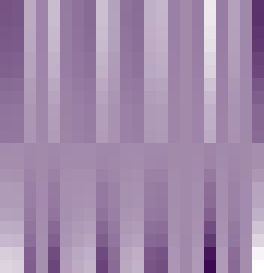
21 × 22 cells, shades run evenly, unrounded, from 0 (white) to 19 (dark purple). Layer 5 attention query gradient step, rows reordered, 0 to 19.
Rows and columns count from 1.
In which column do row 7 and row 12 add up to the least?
18
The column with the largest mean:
22
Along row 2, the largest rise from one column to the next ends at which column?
19
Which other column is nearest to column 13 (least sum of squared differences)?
14
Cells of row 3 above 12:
3
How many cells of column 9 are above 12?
3
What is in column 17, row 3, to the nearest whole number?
10
